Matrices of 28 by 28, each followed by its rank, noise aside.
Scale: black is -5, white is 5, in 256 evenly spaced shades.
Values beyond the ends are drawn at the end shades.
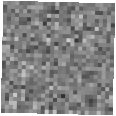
eight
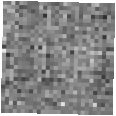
six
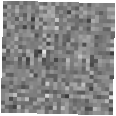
six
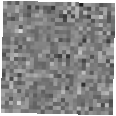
eight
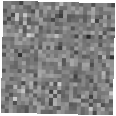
eight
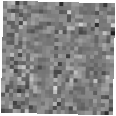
six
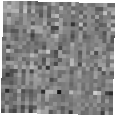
four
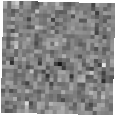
six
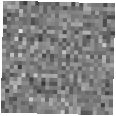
six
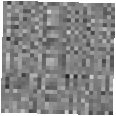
three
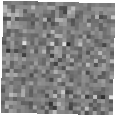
four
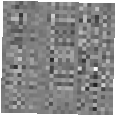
three
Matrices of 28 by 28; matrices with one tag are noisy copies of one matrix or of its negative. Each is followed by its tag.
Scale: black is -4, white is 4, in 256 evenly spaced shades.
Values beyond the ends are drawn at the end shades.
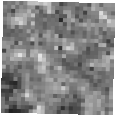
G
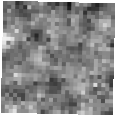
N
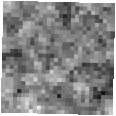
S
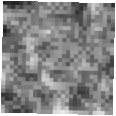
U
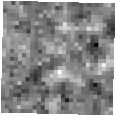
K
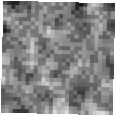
U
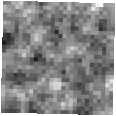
N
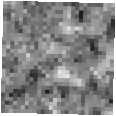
K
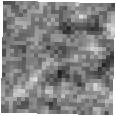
K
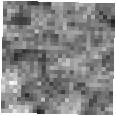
G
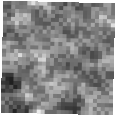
G
